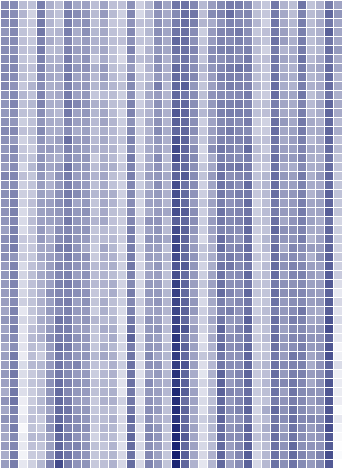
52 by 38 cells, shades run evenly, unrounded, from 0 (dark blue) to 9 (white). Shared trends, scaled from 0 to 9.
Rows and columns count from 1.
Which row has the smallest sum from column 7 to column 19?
52
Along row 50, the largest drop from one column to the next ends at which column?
20
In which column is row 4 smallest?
37
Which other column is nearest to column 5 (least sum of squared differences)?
24
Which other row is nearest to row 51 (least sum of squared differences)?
48
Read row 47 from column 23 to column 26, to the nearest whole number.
7 6 3 5
